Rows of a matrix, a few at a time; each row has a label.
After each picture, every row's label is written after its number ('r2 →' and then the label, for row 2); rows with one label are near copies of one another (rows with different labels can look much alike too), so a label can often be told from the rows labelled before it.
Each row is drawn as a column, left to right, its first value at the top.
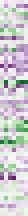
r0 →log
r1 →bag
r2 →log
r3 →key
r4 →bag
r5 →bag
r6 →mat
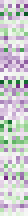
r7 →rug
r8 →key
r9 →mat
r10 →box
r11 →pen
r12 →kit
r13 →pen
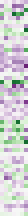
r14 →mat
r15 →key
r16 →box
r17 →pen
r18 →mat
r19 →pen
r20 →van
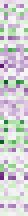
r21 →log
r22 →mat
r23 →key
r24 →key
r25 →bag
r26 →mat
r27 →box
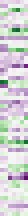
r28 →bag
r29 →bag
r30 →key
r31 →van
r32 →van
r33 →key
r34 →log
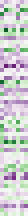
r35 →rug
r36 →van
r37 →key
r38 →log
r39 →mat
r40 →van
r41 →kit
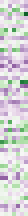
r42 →key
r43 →box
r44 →mat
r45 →van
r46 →kit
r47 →bag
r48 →pen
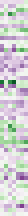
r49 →bag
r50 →key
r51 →rug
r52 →bag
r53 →kit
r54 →kit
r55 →box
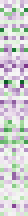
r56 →van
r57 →bag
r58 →mat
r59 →kit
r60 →box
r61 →bag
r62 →van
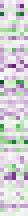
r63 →rug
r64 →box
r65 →log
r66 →log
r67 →rug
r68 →pen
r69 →log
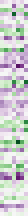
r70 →kit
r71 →key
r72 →key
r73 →pen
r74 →log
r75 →key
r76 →mat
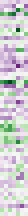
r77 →rug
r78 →bag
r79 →rug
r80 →pen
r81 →van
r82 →kit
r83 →pen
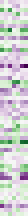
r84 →kit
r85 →box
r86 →van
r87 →bag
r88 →rug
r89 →log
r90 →log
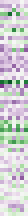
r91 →bag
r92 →mat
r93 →rug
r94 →van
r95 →rug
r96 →box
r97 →bag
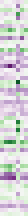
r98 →key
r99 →log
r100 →log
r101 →log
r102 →mat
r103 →key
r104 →box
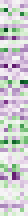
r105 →key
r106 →van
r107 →rug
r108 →log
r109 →log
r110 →rug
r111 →bag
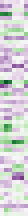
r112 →pen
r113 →rug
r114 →rug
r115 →log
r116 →log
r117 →log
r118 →pen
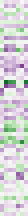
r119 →box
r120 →bag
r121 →bag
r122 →bag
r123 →kit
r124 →log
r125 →bag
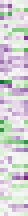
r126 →mat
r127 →bag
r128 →pen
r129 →box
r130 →box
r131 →box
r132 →key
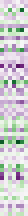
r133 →log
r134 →bag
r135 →van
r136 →bag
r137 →log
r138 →van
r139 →bag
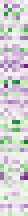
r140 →log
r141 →pen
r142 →van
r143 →mat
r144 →mat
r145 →key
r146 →log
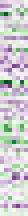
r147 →pen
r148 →rug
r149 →bag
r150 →log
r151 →kit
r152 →rug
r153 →key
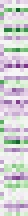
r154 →mat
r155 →van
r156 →van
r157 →box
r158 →van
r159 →kit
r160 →van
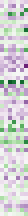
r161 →bag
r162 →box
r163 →rug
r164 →mat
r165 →box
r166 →rug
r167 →van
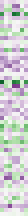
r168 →rug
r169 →key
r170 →kit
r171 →pen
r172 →pen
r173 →box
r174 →rug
